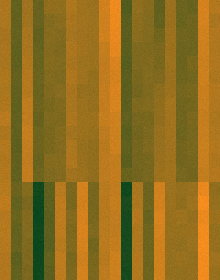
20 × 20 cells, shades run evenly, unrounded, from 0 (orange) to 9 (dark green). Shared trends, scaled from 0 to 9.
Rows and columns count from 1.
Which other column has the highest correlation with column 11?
10
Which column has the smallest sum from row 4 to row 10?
11
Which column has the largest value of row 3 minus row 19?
15
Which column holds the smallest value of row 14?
19
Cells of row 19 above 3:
12
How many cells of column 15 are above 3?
13
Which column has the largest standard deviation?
4
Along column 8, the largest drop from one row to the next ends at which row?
14
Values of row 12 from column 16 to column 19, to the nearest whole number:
3 5 5 2
